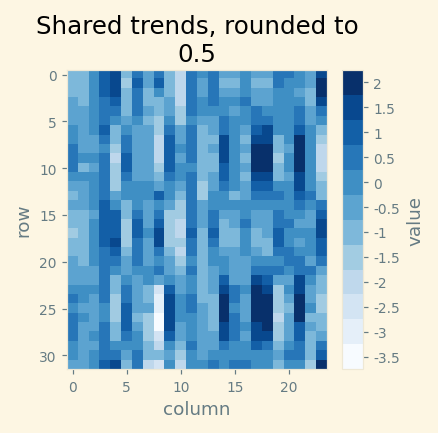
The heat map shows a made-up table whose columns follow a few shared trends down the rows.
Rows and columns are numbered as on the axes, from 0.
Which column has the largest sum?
21
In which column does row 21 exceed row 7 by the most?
8
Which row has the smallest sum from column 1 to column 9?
26
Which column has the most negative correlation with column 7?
15
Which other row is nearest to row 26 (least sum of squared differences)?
24
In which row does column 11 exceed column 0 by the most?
17
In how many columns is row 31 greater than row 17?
12
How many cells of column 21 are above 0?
22
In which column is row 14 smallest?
10
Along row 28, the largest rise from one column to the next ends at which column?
9
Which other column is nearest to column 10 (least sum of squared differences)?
1
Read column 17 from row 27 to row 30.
1.5 1.5 1 0
